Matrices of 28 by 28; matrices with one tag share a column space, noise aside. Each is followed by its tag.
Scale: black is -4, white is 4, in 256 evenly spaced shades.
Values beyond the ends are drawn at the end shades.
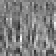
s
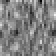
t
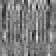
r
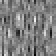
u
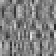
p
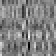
p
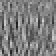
s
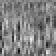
s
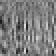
s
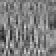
s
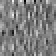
t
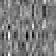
p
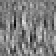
s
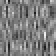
p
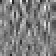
t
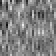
t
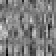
u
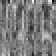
r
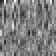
t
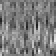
s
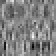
p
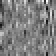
t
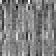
r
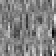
u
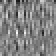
t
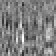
s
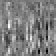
s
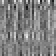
r
